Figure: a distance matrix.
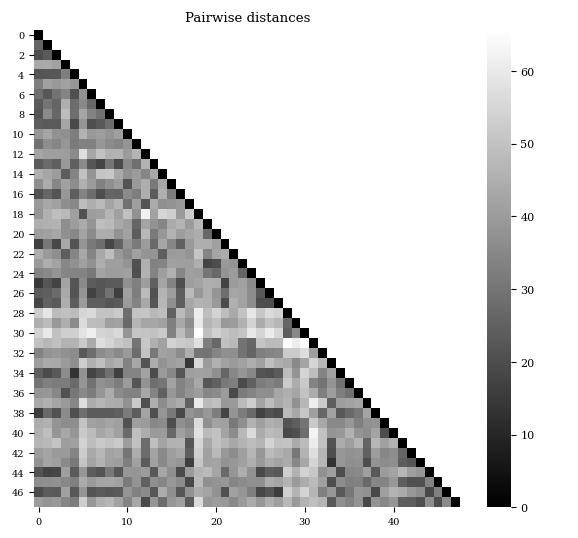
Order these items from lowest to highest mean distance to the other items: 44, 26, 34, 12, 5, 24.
34, 44, 26, 24, 12, 5
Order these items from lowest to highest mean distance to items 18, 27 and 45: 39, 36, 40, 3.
36, 3, 39, 40
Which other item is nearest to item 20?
23
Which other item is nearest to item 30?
28
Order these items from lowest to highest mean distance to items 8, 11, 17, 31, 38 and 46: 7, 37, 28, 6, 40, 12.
6, 7, 12, 37, 40, 28
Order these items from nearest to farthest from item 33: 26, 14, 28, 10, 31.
10, 14, 28, 26, 31
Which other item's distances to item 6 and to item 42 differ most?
26
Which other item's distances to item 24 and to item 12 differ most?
37
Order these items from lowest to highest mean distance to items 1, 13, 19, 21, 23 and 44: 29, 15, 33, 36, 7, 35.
35, 7, 36, 15, 33, 29
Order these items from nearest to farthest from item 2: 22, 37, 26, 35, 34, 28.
34, 26, 35, 22, 37, 28
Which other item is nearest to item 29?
40
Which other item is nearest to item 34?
4
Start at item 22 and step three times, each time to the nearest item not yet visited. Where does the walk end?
14
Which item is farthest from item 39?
18
